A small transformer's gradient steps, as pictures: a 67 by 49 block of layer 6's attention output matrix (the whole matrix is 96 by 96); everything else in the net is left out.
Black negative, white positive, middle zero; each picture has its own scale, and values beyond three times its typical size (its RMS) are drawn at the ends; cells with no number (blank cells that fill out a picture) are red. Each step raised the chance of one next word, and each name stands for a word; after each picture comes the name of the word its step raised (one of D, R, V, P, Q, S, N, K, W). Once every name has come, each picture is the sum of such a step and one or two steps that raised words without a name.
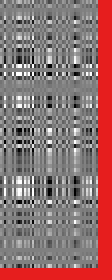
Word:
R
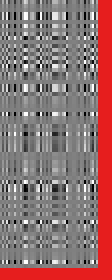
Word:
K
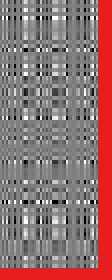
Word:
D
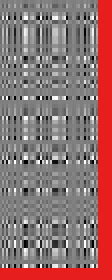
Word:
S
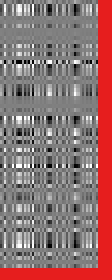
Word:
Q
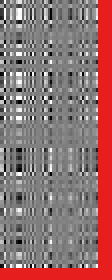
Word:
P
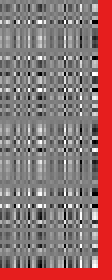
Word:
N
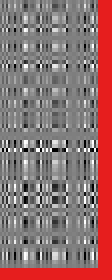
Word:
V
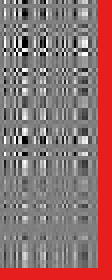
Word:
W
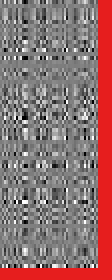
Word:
D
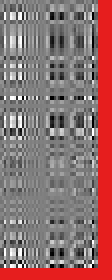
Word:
S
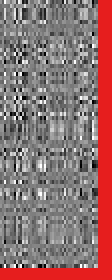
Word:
P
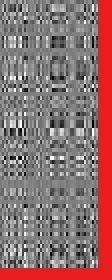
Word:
N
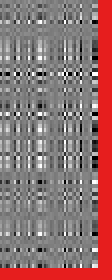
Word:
R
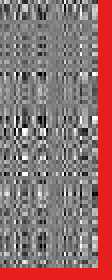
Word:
Q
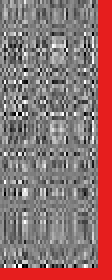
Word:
W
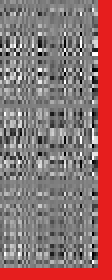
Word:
W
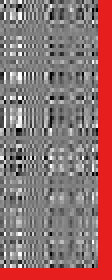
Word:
P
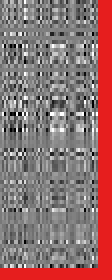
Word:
P
